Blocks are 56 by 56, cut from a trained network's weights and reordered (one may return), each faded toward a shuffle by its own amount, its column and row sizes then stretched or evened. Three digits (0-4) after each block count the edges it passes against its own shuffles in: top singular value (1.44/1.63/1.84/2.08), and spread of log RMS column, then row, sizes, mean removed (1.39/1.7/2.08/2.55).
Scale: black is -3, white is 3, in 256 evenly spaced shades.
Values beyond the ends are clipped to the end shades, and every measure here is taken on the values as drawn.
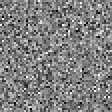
0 1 0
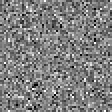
0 2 1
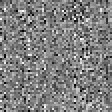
1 4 1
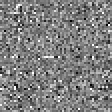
0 2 3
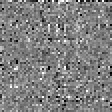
1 3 3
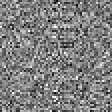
4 1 1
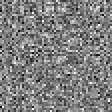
4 1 0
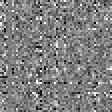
0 4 3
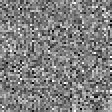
0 2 1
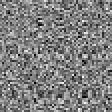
4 1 0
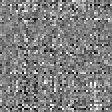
4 3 4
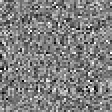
3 1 2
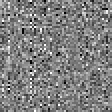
2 4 0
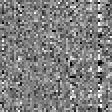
3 4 0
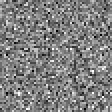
2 1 1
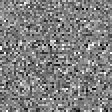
0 0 4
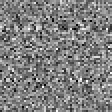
2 0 2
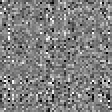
1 4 3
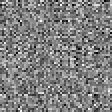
4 0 2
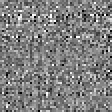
1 1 4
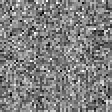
1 0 0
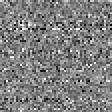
1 0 4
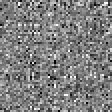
2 3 2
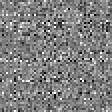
3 4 3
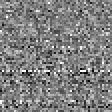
0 1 4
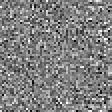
1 2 1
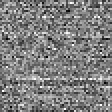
1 0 2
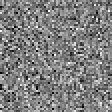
3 2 0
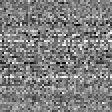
1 0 4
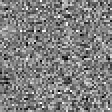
2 1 2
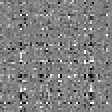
4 4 4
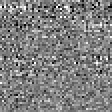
2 1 4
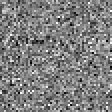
1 0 1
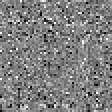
1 2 2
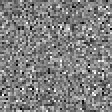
0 1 1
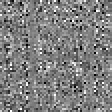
0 4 3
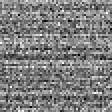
4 0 1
